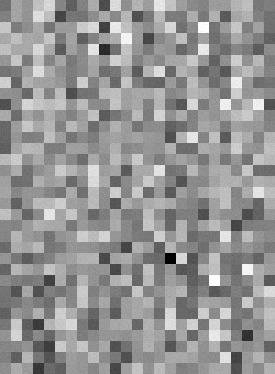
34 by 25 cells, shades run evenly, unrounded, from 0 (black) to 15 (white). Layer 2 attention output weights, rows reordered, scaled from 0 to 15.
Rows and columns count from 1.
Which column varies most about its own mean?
16
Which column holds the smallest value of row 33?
22
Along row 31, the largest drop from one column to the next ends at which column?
3
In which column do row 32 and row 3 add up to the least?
5
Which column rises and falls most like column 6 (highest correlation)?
14
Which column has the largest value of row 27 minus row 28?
17
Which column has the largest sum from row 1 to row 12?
4
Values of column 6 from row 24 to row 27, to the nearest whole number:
9 10 10 7
